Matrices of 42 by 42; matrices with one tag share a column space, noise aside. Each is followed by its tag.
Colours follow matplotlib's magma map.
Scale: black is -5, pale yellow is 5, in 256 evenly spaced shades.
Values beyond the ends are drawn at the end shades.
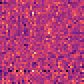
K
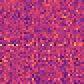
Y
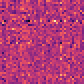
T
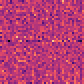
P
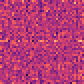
P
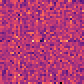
P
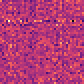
T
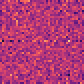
P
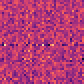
Y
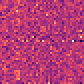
P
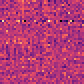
T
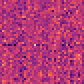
Y
